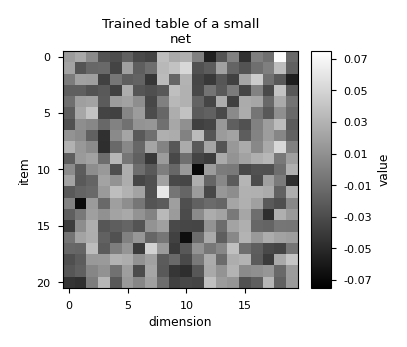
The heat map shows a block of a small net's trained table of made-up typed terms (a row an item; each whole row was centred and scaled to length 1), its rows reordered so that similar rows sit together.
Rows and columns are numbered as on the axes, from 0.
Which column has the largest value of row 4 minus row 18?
10
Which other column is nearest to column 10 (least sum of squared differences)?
9
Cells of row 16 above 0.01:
9
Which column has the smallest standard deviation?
5
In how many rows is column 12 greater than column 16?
10
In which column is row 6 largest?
18
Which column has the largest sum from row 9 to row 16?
15
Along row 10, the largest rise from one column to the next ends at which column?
12
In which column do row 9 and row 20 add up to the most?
17
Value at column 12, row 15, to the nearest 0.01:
0.01
